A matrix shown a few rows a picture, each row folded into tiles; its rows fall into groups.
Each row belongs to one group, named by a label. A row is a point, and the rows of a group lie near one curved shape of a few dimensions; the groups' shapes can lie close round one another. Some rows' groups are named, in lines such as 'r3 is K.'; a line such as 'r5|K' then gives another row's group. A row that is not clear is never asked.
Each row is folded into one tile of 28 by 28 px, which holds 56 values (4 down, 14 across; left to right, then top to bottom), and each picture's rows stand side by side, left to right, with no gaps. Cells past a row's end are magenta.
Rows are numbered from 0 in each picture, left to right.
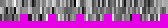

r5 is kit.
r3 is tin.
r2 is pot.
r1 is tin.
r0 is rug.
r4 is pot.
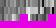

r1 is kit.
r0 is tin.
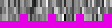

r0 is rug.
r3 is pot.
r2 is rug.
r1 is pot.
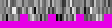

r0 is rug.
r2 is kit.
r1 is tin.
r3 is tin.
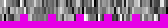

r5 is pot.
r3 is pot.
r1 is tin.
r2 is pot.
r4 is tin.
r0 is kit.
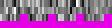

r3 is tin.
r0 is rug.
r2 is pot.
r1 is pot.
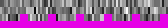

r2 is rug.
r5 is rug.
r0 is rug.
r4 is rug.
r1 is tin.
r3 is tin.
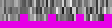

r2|rug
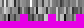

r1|tin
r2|rug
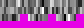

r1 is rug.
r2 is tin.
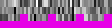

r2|tin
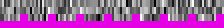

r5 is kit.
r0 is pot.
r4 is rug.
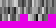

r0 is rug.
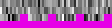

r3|tin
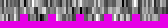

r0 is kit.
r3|tin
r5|pot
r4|pot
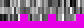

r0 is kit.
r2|rug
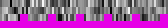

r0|pot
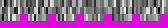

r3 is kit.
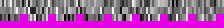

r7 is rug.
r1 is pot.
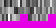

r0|pot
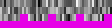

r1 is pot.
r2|kit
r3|pot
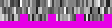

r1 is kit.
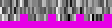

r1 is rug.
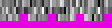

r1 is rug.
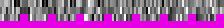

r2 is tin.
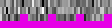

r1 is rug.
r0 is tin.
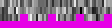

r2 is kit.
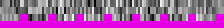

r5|kit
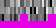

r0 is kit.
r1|tin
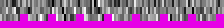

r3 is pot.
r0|rug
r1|tin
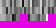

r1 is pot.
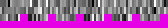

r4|tin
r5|pot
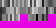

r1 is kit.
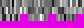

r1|tin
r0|tin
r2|pot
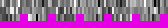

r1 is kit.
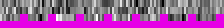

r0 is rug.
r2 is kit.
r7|tin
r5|tin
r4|pot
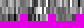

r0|kit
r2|pot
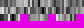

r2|kit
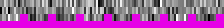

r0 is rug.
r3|tin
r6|rug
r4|pot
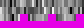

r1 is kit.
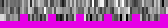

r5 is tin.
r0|kit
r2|kit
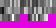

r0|tin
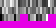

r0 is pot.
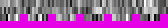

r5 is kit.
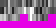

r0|kit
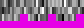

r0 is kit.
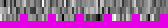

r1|pot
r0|kit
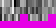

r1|kit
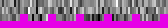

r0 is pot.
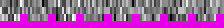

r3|pot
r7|kit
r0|pot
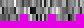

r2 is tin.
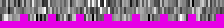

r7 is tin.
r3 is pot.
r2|tin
